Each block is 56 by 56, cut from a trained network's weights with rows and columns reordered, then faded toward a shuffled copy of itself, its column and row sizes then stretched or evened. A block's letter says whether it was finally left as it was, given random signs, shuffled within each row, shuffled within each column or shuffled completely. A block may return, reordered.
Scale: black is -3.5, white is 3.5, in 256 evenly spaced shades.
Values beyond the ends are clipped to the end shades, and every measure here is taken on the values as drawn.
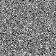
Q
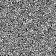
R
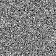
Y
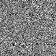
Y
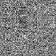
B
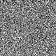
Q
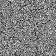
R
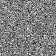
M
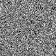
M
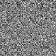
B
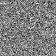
Q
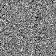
M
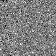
Y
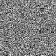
B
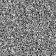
Q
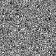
B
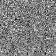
Q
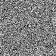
Y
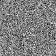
Y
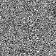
Q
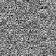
B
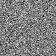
R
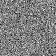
R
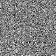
Q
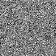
Y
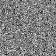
Y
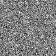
M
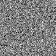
M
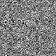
B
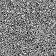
R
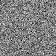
R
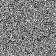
R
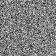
Y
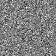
M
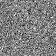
Y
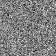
R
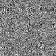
B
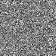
Q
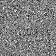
Y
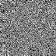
B
